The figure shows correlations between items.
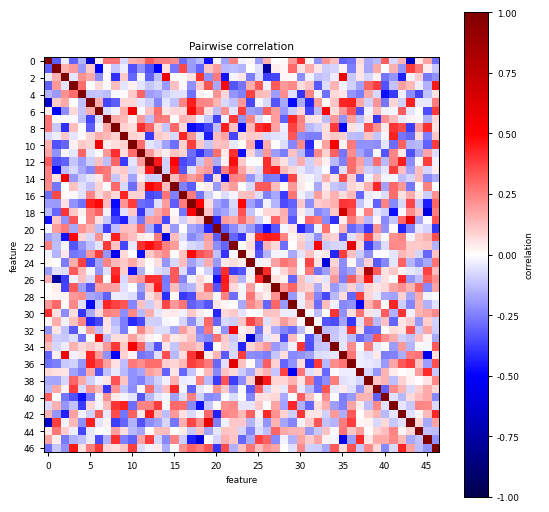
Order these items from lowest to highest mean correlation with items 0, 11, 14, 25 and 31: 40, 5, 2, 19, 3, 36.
5, 19, 36, 3, 40, 2
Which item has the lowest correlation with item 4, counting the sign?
40
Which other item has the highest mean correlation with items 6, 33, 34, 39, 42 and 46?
10
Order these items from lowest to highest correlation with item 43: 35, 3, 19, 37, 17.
37, 3, 35, 17, 19
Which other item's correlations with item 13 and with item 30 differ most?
34
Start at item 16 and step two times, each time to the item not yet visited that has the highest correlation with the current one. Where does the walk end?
41
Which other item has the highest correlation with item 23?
17
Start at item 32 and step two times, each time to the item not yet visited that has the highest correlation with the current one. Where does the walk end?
36
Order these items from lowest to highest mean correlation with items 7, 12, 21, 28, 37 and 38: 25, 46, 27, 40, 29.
29, 40, 46, 27, 25
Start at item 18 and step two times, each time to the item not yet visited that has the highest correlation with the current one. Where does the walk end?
2
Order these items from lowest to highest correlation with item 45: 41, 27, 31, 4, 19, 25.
27, 4, 19, 31, 41, 25
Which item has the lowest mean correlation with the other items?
20
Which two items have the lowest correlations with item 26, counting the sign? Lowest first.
1, 20
